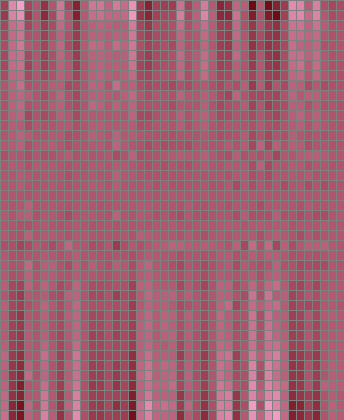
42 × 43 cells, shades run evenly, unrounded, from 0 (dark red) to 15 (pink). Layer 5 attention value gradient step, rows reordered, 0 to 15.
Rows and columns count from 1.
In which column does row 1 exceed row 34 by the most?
3
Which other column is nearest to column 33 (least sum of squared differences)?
5
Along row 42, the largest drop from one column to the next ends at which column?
30
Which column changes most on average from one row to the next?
35
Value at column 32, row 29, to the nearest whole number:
9
